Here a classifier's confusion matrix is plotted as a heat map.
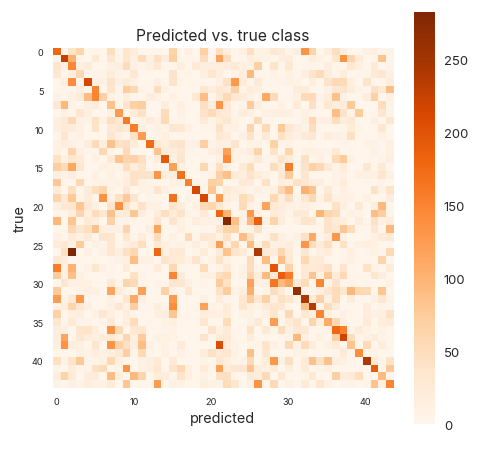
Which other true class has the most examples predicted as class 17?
24
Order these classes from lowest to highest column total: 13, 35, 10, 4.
4, 35, 13, 10
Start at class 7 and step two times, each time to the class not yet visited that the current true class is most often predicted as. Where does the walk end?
25
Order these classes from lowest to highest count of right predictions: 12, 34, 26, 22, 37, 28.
34, 12, 28, 37, 26, 22
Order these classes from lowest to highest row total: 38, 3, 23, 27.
3, 27, 23, 38
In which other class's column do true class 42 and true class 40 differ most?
28
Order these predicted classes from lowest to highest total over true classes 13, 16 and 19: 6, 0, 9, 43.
43, 0, 9, 6
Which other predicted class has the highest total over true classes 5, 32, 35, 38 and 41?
21
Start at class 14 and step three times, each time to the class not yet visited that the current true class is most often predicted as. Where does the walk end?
2
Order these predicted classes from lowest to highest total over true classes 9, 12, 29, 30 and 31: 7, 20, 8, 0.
20, 8, 0, 7
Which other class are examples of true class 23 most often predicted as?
13
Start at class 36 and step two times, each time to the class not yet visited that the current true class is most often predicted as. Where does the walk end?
1
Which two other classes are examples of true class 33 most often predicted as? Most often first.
15, 19
